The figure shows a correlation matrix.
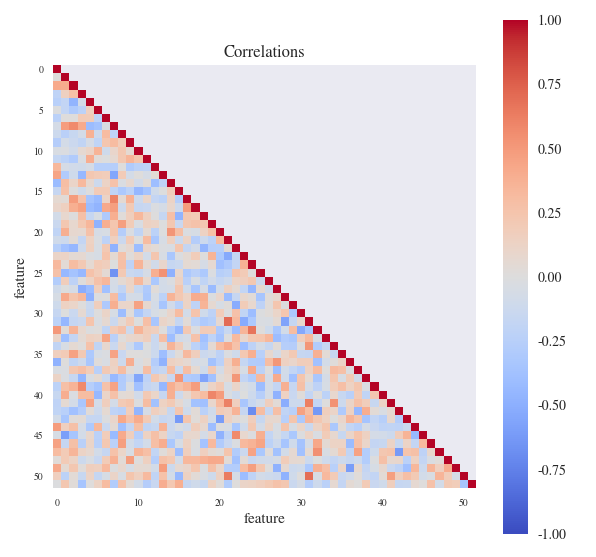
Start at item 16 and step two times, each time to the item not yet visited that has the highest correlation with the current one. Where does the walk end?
2
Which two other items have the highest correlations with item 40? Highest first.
19, 20
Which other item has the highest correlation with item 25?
13
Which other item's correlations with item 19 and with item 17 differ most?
4
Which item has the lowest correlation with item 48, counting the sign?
22
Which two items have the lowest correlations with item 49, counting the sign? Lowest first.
36, 27
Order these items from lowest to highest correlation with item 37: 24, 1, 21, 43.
1, 21, 43, 24
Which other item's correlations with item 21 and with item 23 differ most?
31
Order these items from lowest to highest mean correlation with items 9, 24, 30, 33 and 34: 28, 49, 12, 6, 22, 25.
12, 28, 25, 49, 22, 6
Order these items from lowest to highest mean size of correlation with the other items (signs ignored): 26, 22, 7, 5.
26, 5, 22, 7
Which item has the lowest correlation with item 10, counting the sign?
38
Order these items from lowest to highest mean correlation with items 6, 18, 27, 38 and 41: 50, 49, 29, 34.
49, 29, 50, 34
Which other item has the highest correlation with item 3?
39
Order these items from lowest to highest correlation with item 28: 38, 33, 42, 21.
21, 33, 42, 38
